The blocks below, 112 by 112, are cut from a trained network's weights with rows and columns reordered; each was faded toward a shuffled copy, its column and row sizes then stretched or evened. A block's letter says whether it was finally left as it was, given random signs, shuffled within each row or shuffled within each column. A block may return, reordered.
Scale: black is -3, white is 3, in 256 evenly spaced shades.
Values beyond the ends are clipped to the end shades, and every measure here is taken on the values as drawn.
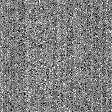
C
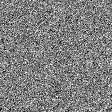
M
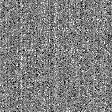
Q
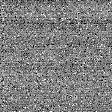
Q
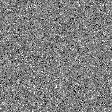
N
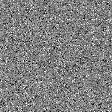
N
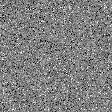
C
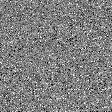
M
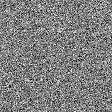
M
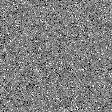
N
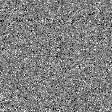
N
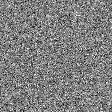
M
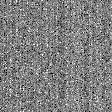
C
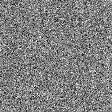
N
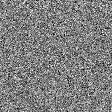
M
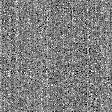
Q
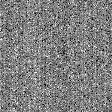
C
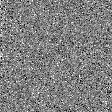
C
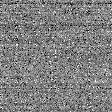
Q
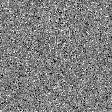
C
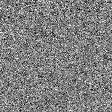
M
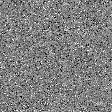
M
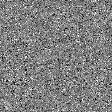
N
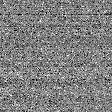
M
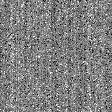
C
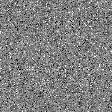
N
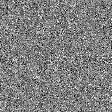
N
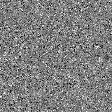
N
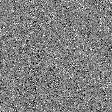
C
